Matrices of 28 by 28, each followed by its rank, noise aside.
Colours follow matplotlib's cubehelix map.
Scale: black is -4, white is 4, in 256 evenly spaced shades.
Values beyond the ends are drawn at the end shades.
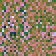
four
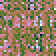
four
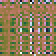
one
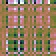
one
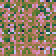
three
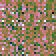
four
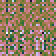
four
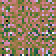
four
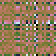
one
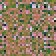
four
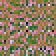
three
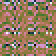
two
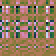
one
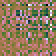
two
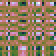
one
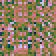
three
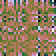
three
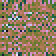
four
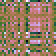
two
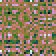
three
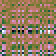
one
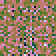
four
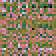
four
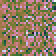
four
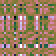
one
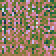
four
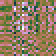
three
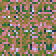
four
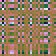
one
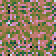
four
